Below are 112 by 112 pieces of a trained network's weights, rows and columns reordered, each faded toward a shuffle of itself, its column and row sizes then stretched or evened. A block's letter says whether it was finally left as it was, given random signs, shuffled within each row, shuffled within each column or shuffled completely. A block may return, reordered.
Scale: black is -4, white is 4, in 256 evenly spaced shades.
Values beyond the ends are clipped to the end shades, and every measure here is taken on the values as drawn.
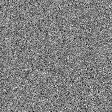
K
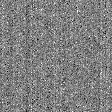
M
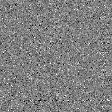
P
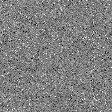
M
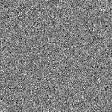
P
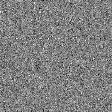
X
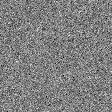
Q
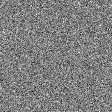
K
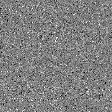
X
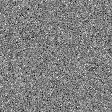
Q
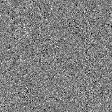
P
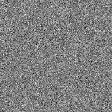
P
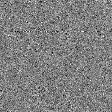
X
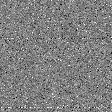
K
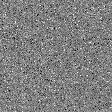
Q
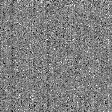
P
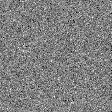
M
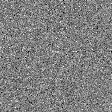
K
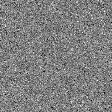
M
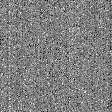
M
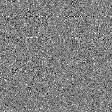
P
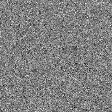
X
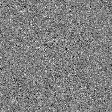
X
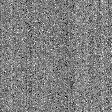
M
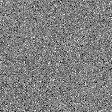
X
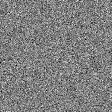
K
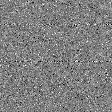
K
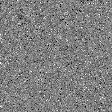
M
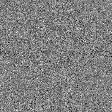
X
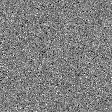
Q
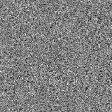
P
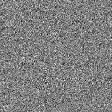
P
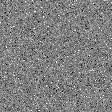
Q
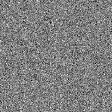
P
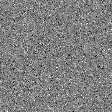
M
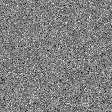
K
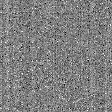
P
